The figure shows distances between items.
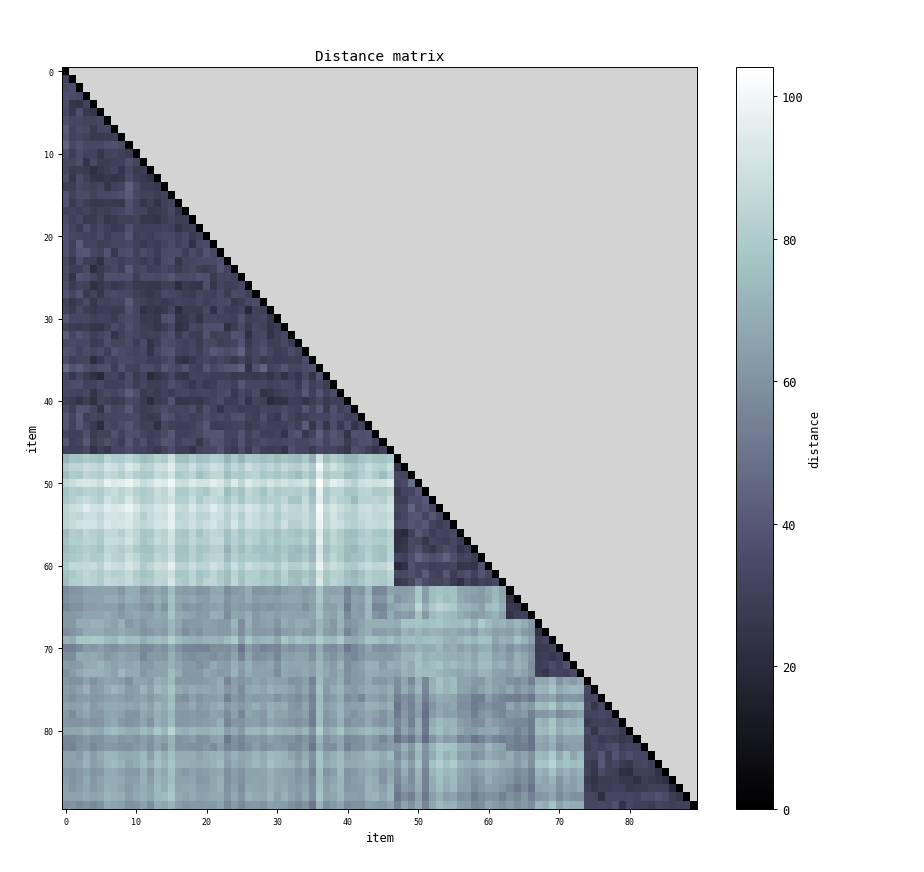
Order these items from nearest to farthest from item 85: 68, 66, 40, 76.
76, 66, 40, 68
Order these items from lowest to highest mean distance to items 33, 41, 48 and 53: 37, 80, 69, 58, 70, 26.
58, 37, 26, 70, 80, 69
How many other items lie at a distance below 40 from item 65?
3
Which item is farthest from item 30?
50
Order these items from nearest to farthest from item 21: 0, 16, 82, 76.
16, 0, 82, 76
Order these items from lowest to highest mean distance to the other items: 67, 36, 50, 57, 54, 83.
36, 83, 67, 57, 54, 50
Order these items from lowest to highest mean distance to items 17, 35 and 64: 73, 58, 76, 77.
76, 77, 73, 58
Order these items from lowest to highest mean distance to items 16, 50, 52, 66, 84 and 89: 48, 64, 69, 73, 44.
48, 64, 44, 73, 69
